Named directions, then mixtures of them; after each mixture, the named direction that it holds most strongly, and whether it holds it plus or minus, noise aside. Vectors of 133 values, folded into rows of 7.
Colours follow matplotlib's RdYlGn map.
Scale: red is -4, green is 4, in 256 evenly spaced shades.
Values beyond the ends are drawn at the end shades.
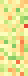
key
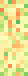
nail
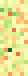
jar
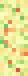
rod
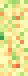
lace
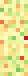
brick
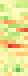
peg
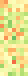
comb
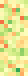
rod, minus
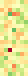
jar, minus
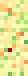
jar, minus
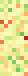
brick, plus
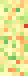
key, plus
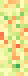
lace, minus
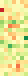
peg, minus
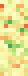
peg, minus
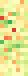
jar, plus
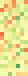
lace, minus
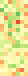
nail, minus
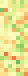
key, minus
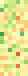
jar, plus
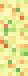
rod, minus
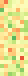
comb, plus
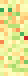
brick, plus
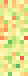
brick, plus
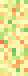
rod, minus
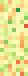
key, plus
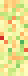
lace, minus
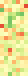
comb, plus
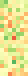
comb, minus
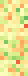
key, plus
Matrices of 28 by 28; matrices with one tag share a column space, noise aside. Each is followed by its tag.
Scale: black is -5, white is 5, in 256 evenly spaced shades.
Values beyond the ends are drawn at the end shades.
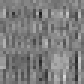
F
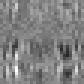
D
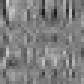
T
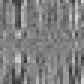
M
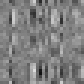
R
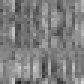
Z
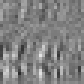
D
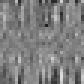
M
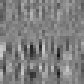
D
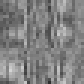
Z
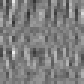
T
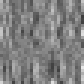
Z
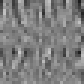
T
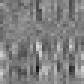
D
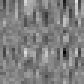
T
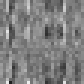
Z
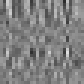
T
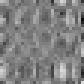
R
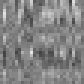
T
